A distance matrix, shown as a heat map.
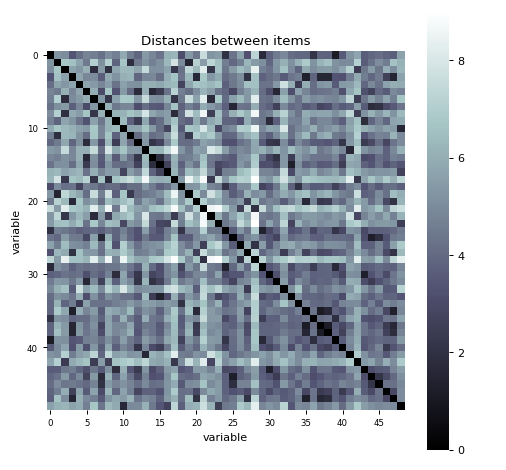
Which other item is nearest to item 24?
29
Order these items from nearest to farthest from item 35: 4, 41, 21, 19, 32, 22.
32, 41, 22, 4, 19, 21
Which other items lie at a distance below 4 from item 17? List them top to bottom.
2, 6, 8, 22, 42
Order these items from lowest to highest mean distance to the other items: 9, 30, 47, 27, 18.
30, 18, 47, 9, 27
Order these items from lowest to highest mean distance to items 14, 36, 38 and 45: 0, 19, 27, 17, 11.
0, 27, 11, 19, 17
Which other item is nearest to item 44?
25
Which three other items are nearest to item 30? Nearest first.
43, 9, 12
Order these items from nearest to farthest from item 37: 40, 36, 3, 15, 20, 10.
3, 20, 40, 15, 36, 10
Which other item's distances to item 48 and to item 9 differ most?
10
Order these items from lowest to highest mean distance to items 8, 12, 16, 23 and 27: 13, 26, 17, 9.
9, 17, 26, 13
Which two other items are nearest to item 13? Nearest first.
41, 46
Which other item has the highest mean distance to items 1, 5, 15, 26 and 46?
17
